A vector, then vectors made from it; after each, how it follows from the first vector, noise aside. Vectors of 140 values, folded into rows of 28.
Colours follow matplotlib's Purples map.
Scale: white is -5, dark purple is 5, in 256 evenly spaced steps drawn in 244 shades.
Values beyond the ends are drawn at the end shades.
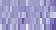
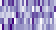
wrapped around, scaled up.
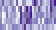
wrapped around, scaled up.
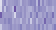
reversed, negated, partly zeroed.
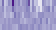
wrapped around, negated, partly zeroed.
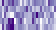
wrapped around, scaled up.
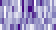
wrapped around, scaled up.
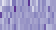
reversed, negated, partly zeroed.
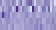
wrapped around, negated, partly zeroed.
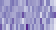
negated.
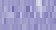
wrapped around, negated, partly zeroed.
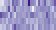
reversed, negated.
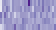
reversed, negated, partly zeroed.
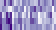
wrapped around, scaled up.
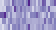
reversed, negated.
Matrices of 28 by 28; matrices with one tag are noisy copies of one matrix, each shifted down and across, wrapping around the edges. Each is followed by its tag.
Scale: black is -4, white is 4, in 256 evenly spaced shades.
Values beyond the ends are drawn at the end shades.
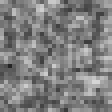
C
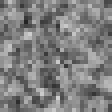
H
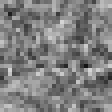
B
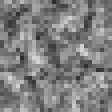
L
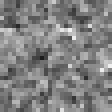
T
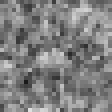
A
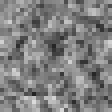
L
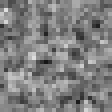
C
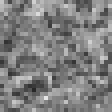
B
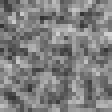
C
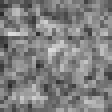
A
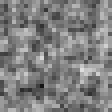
C
